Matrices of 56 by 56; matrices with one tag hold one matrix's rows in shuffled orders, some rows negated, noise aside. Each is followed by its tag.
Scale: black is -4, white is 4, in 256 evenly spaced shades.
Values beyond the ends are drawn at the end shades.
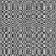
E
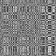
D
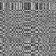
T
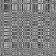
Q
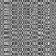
Q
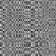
T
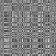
Q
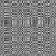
Q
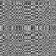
T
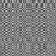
E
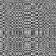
T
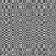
E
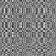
E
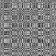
Q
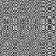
D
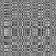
Q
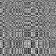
T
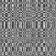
E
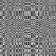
T
